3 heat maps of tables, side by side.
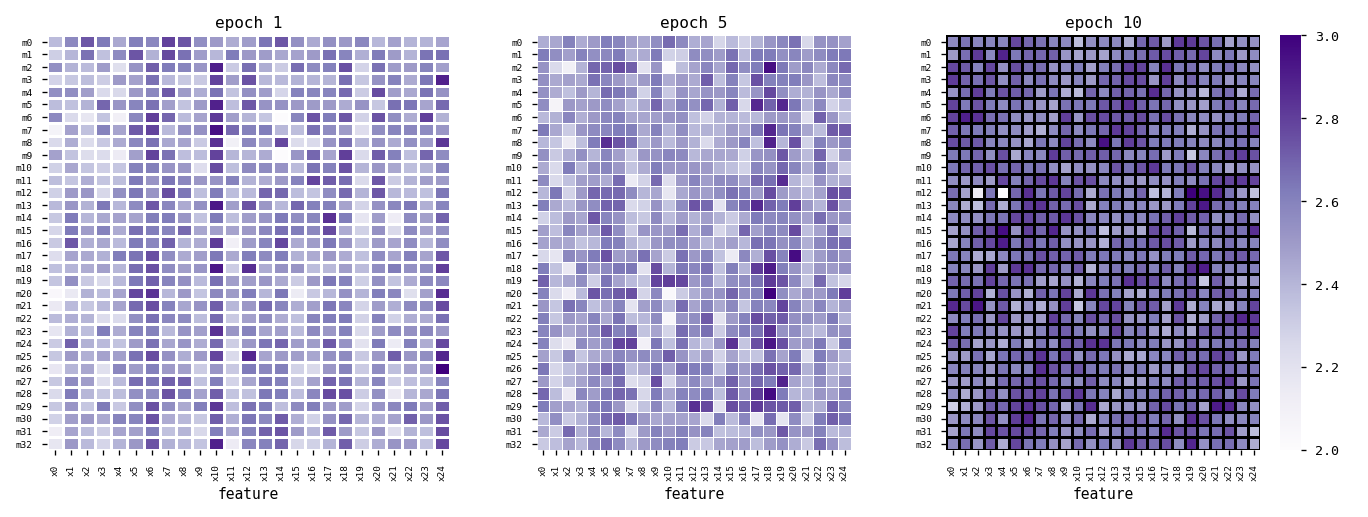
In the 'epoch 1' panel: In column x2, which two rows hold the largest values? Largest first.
m0, m1
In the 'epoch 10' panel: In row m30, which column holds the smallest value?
x11
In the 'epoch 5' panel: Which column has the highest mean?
x18
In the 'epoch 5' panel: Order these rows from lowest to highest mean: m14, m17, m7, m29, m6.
m6, m14, m17, m7, m29
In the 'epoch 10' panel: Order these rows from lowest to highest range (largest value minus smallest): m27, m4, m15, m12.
m27, m4, m15, m12
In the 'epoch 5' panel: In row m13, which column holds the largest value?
x17
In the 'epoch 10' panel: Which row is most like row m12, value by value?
m13
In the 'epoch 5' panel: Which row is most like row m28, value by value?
m18
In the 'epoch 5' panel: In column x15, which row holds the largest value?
m24
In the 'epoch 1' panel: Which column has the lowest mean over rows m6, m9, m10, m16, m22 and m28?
x4
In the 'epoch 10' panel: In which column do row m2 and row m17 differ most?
x3
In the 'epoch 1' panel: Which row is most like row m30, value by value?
m17
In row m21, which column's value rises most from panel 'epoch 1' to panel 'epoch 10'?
x0
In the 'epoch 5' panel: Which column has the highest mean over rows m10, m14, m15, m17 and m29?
x20
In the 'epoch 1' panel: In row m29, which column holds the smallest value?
x19
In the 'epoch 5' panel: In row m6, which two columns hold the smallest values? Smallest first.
x21, x13
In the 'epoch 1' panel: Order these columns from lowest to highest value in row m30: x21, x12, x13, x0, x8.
x0, x8, x21, x13, x12
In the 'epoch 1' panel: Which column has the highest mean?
x10
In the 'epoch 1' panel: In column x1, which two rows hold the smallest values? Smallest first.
m20, m6
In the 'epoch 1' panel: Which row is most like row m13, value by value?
m29
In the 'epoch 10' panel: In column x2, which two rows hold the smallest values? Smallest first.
m12, m13
